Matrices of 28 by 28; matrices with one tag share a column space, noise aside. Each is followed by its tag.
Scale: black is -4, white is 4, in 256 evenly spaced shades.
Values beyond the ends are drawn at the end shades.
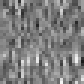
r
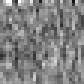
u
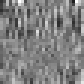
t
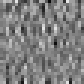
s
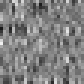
s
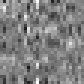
s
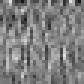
u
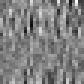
t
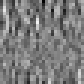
t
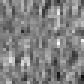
r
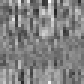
t
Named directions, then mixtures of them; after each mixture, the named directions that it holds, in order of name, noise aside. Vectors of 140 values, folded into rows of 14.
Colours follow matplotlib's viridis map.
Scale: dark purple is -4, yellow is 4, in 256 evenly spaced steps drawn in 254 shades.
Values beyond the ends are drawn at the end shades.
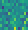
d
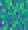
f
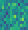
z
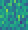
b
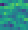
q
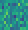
z.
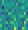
d.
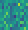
z.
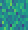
f.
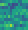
q, z.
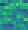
q.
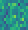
z.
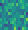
d, q.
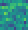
d, q.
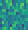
f.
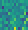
d.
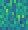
b.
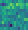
f, q.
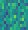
z.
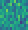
b.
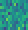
d, f.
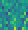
d.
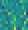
d.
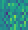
d, z.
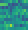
q, z.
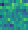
b, q.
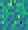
b, f.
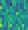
f.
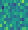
d, z.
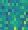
d.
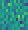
b, z.
